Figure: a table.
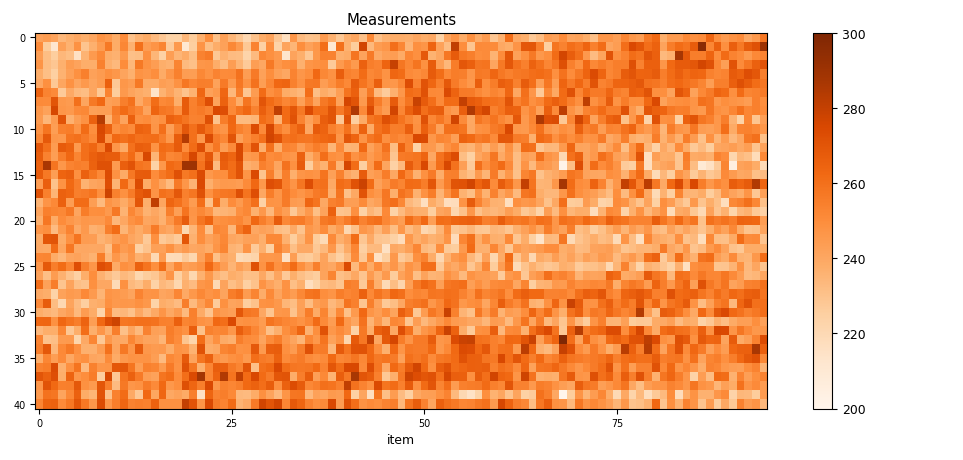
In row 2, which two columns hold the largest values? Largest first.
83, 68
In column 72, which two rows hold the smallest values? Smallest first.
19, 21
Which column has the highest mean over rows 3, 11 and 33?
68
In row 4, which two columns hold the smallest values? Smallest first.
2, 1
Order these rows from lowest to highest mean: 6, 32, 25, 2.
25, 2, 6, 32
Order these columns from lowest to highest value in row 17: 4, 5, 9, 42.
5, 4, 42, 9
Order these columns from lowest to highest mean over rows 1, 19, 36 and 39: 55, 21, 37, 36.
21, 55, 36, 37
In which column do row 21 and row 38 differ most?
40
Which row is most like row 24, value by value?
0
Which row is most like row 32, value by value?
30
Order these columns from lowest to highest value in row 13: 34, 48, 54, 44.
44, 48, 34, 54
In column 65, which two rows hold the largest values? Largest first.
9, 32
